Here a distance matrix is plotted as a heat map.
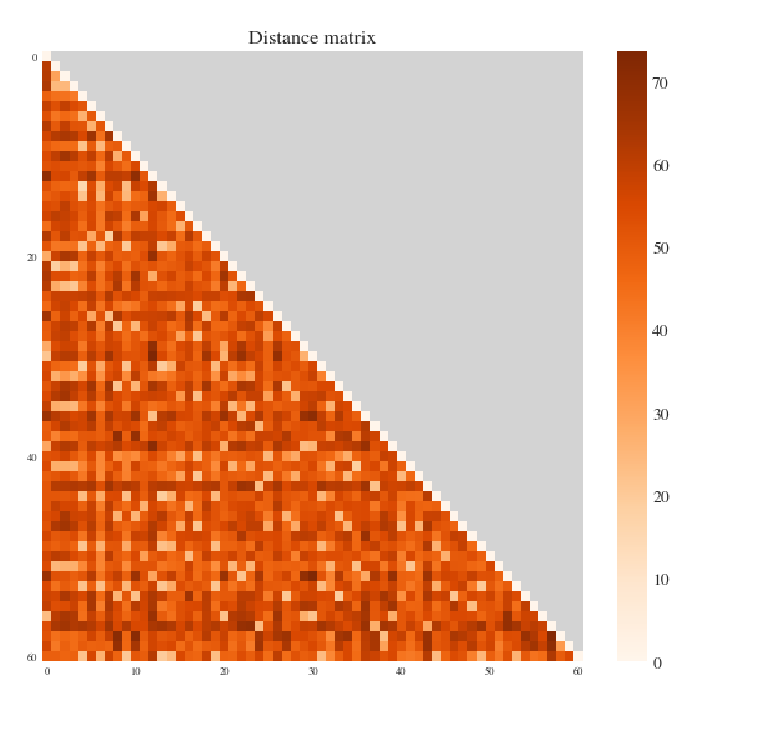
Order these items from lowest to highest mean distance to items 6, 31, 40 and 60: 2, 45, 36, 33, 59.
45, 33, 2, 59, 36
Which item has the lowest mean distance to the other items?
6
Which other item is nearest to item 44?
13
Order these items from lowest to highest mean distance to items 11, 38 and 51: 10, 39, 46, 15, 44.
44, 15, 46, 39, 10
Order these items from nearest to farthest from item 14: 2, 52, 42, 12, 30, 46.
42, 30, 46, 2, 52, 12
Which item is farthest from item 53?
57
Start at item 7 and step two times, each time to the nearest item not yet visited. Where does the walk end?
26
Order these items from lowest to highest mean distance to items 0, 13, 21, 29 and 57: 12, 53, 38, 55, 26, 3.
53, 3, 38, 55, 26, 12
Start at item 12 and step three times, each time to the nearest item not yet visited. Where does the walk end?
52
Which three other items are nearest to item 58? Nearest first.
38, 59, 32
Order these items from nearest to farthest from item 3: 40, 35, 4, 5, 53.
35, 4, 53, 40, 5
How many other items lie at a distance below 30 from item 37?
3
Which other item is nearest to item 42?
17
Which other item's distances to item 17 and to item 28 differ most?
25
